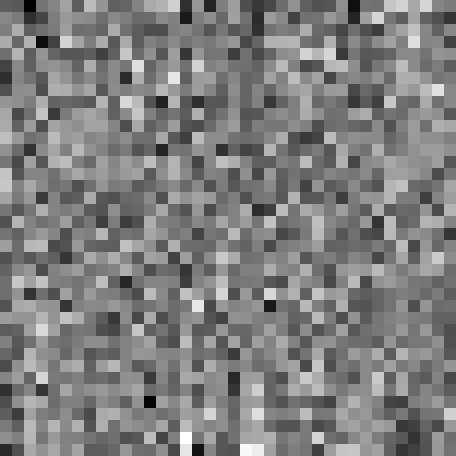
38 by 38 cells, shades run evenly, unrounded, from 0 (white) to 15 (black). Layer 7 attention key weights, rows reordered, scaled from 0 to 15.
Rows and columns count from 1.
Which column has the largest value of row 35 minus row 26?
2
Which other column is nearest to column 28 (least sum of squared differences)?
24
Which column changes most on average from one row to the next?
4
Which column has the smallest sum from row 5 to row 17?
15
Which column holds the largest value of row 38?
17
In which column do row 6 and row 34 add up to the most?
13
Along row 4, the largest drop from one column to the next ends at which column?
6
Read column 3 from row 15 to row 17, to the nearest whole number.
7 5 6
